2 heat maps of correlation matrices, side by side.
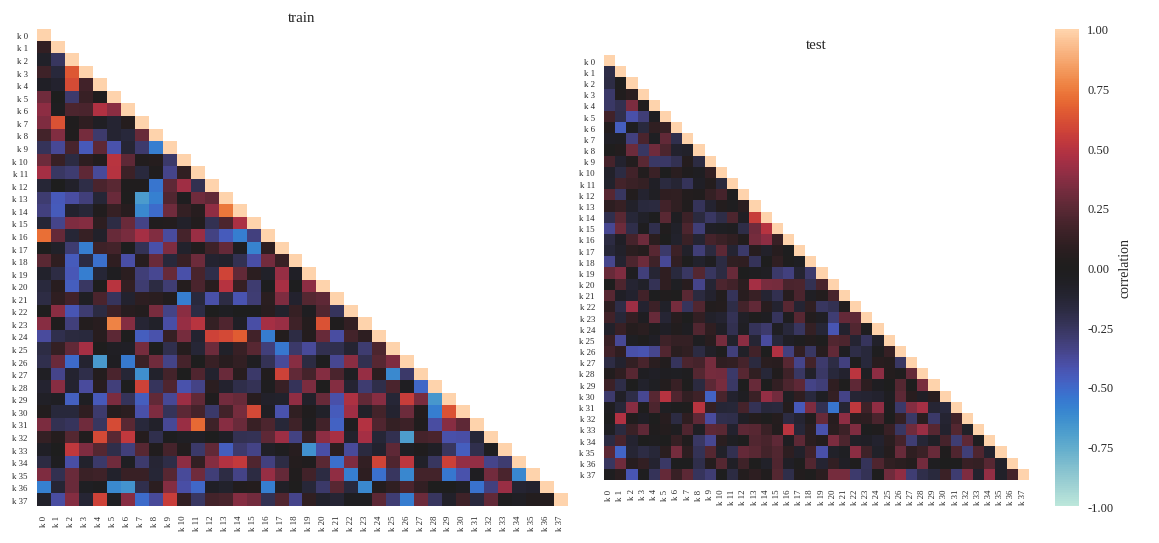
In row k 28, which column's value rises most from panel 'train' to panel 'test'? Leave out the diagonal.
k 29
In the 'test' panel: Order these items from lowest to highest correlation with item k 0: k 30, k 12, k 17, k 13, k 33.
k 30, k 17, k 33, k 13, k 12
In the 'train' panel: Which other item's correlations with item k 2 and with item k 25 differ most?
k 26
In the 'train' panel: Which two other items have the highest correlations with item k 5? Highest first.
k 23, k 31
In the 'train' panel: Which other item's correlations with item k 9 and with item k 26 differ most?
k 37
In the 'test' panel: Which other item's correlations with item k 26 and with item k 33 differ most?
k 16
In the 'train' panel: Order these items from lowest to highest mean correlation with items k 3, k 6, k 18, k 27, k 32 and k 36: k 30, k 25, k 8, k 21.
k 25, k 30, k 8, k 21
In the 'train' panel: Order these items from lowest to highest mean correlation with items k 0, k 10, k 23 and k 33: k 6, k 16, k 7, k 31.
k 7, k 6, k 31, k 16
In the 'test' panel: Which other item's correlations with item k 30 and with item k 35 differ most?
k 9
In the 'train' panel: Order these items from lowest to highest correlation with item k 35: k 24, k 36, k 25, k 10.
k 24, k 10, k 25, k 36
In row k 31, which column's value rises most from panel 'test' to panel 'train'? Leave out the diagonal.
k 11
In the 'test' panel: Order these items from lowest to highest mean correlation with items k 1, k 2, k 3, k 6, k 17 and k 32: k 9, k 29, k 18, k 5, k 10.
k 5, k 9, k 29, k 10, k 18
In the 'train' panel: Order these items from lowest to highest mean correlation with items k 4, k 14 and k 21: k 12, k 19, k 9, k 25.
k 25, k 12, k 19, k 9
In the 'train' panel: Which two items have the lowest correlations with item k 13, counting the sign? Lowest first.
k 7, k 8
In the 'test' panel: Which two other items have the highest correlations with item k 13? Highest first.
k 14, k 20
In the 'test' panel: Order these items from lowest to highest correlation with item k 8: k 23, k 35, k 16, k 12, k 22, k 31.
k 35, k 16, k 12, k 23, k 22, k 31
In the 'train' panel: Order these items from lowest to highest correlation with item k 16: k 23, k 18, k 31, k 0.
k 31, k 18, k 23, k 0
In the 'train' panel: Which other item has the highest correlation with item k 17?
k 27
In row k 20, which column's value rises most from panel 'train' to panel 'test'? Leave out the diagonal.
k 15
